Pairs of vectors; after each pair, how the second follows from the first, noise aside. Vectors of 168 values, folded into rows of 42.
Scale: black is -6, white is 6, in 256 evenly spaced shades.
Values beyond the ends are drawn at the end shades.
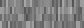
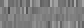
reversed, partly zeroed.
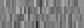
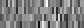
reversed, negated, scaled up.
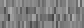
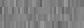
wrapped around, shrunk.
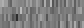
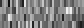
reversed, negated, scaled up.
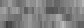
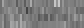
wrapped around, negated, partly zeroed.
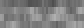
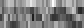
negated, scaled up.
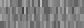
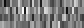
negated, scaled up.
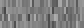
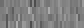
reversed, partly zeroed.
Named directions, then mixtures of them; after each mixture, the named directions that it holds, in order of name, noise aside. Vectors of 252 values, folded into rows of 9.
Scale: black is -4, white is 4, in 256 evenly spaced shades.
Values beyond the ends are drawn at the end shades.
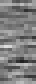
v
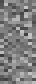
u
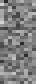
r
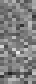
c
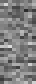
r, u, v.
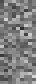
u.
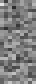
r, v.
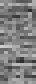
c, v.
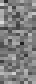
r.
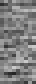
c, r, v.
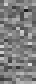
u, v.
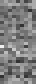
c, v.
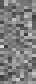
c, u.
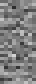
r, u, v.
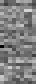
c, u, v.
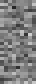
r, u, v.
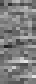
u, v.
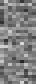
r, v.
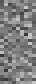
u.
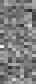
c, u, v.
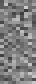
u.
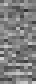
c, u, v.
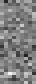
c, r.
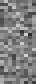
r, u.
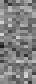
c, r, v.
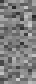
c, r, u.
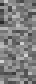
r.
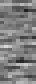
v.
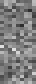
c, u, v.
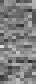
c, u, v.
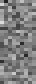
r.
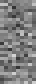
r, u, v.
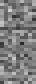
r.
